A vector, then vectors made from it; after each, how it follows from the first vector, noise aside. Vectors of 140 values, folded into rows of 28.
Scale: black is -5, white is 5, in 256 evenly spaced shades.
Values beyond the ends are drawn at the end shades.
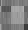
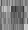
negated.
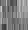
wrapped around.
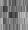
wrapped around.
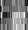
wrapped around, scaled up.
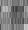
negated.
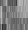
wrapped around.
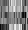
wrapped around, scaled up.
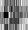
wrapped around, scaled up.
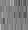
wrapped around, negated, partly zeroed.
